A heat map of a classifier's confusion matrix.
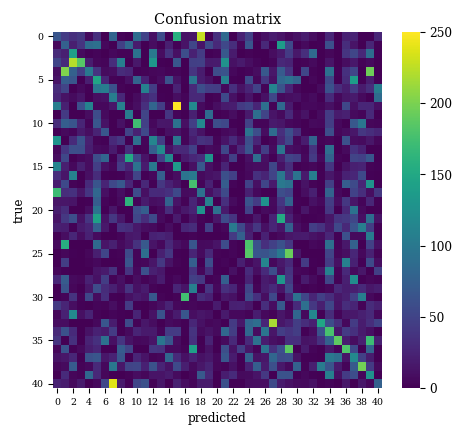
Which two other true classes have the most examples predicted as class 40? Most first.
6, 7
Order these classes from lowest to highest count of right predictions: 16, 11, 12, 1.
11, 1, 16, 12
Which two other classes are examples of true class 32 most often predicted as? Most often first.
2, 30
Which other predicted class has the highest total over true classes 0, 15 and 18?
10
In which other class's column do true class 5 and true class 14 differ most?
9
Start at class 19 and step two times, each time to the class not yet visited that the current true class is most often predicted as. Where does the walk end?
25
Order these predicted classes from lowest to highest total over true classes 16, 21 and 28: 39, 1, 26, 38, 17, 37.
26, 38, 39, 1, 17, 37
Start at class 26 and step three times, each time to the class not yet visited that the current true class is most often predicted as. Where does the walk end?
17
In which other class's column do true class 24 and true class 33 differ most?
27
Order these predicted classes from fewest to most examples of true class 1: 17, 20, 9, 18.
18, 20, 17, 9
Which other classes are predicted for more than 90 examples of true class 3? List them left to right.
2, 8, 12, 21
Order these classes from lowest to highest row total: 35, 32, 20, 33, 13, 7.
7, 32, 20, 13, 33, 35
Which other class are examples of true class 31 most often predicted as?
28
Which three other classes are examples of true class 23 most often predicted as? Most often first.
39, 36, 22
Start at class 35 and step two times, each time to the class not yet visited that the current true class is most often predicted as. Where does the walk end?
34
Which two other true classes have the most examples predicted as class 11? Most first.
6, 25
